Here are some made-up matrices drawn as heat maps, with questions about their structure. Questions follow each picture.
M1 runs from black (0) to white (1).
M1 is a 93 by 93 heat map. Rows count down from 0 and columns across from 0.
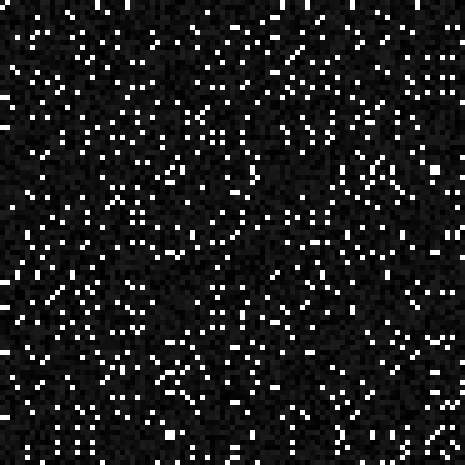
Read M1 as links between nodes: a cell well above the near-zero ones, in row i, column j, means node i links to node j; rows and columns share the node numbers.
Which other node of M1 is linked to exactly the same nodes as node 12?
node 42
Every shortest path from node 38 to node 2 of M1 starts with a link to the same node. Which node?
node 91
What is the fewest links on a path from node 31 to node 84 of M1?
7
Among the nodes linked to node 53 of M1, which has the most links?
node 18
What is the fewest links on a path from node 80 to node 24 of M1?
6
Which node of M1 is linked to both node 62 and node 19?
node 70
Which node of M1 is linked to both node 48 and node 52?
node 63
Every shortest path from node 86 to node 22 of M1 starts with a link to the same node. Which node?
node 74
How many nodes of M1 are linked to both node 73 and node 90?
0
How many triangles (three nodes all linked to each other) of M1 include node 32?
1
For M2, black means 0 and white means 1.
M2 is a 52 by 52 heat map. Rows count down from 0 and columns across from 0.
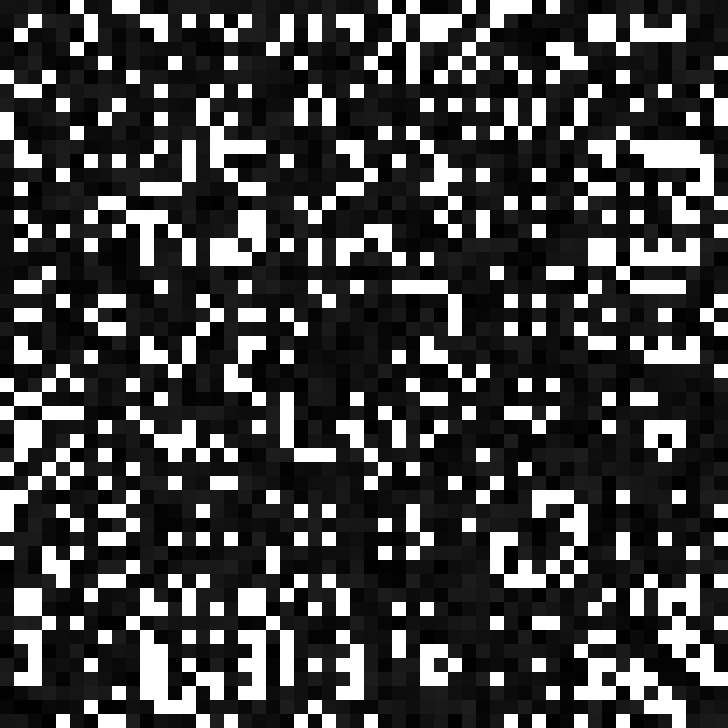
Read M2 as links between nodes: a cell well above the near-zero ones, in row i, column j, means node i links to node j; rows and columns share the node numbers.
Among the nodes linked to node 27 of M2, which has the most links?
node 17
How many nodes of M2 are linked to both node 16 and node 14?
4
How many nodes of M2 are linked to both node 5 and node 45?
0
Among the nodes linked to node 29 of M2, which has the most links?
node 20
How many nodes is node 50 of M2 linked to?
8
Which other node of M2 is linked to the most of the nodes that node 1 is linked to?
node 47
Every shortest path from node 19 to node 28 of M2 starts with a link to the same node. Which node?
node 35
